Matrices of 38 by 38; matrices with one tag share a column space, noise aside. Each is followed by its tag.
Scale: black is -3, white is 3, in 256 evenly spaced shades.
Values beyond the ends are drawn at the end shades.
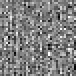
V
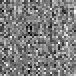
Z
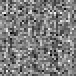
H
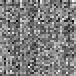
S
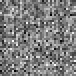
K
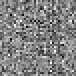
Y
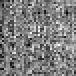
Z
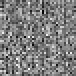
Z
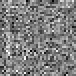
S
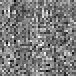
K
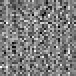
Y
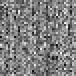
Z
